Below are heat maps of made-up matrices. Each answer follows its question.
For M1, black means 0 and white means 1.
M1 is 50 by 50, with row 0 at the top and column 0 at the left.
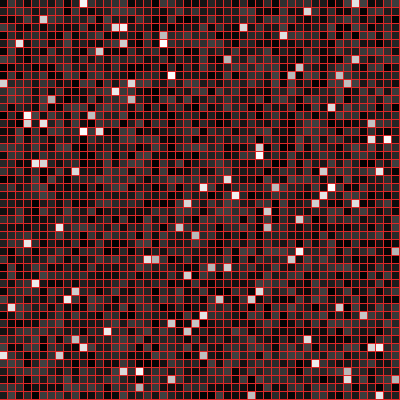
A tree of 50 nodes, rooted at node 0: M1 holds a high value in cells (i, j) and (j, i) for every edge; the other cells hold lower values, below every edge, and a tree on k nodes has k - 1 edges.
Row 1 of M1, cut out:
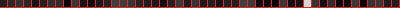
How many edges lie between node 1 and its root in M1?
8
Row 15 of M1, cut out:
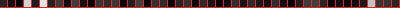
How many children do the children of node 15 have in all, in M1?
4
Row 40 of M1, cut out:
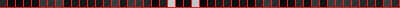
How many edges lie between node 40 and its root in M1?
5
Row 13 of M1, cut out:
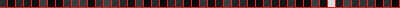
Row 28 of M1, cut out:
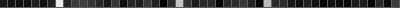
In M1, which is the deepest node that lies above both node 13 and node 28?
44
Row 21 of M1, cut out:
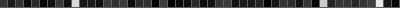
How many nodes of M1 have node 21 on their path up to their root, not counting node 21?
11
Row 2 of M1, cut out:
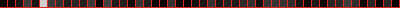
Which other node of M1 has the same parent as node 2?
20
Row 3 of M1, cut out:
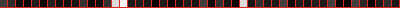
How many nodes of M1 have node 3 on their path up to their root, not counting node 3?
3
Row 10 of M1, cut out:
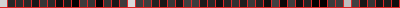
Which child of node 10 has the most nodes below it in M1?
43
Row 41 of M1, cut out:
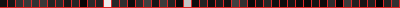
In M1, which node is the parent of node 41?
23
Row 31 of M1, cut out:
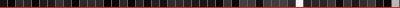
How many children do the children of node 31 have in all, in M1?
2
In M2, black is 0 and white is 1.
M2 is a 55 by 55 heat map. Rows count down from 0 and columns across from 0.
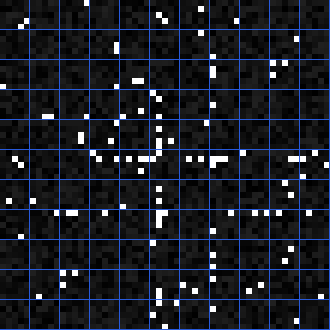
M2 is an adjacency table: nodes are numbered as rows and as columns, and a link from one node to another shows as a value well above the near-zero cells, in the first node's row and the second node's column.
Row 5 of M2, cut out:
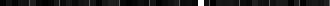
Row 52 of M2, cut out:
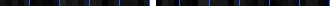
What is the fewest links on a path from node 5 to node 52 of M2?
4
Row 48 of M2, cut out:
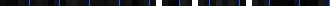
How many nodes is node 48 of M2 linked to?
3
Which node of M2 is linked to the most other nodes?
node 26
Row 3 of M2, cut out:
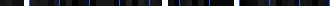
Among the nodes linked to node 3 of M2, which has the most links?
node 27
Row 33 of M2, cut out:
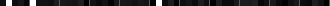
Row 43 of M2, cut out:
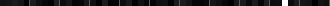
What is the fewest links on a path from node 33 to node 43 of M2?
7
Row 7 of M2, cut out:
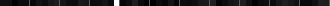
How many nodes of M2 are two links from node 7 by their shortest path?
4
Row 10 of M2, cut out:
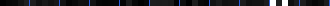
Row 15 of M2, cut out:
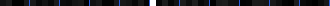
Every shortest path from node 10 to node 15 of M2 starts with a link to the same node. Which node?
node 45
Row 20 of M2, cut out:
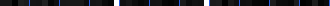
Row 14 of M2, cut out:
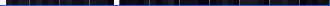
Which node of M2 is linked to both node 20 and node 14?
node 19
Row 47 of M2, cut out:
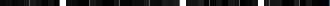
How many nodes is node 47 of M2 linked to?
3
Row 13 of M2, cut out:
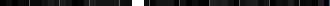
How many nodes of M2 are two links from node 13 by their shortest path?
3
